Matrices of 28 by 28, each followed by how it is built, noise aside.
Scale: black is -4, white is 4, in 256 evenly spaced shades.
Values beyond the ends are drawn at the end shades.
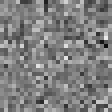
low rank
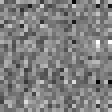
low rank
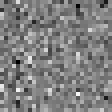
uneven columns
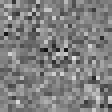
block diagonal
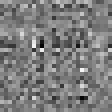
low rank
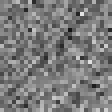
Hankel
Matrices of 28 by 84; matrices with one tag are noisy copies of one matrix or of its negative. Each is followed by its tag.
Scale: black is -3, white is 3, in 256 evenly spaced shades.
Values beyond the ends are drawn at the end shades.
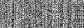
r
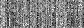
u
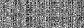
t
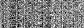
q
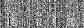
u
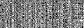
r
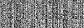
r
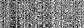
q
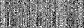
u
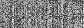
r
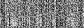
u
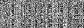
r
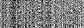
q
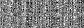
t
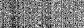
q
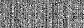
r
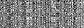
t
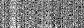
q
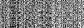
q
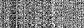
q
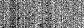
q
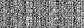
t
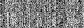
u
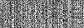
r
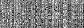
r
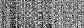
q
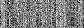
u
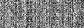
t
